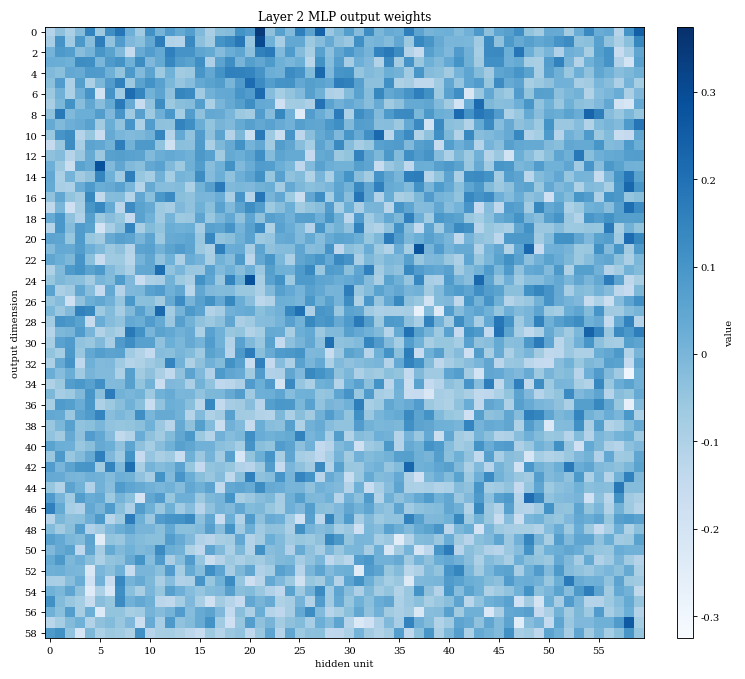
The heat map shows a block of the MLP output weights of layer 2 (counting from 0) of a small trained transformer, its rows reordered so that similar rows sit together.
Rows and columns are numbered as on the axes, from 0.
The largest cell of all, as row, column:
0, 21
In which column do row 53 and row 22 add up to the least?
20
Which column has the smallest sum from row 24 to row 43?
39
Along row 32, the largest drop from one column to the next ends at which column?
22
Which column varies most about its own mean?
58
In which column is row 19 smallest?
5
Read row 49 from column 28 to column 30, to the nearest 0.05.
0.15 0.1 -0.05
